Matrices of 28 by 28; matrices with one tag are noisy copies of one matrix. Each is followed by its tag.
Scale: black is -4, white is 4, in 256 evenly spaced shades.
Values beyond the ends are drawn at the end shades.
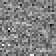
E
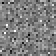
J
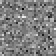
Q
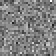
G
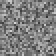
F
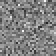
J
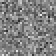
Q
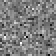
E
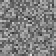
E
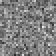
G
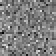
G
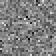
E
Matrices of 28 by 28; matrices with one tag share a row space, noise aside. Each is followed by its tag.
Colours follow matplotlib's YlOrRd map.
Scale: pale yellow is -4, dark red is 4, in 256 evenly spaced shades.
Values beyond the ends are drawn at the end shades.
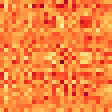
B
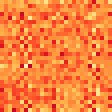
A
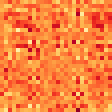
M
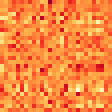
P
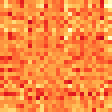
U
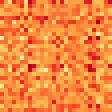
A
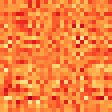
M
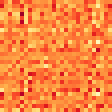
A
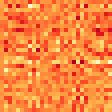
M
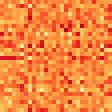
U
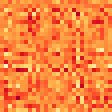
M
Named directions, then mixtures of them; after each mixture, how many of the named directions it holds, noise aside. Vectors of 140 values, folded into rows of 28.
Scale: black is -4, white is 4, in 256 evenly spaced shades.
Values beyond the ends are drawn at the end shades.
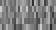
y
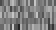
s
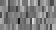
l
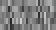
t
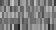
one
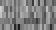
two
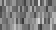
two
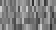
one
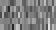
three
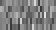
three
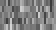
three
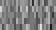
one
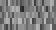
three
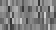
one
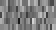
one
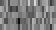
two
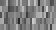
one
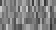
one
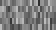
two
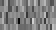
one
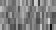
three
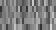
one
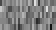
four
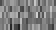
two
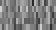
one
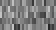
four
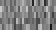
one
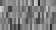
four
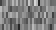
four
